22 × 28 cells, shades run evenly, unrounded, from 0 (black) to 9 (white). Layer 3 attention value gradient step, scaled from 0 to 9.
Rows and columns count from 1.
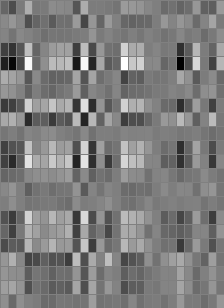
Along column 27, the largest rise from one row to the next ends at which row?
9
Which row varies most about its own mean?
5
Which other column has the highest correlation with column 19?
13
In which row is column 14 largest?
19
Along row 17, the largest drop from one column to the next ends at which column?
10
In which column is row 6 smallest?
16
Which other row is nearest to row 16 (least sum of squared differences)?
8
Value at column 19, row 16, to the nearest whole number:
5
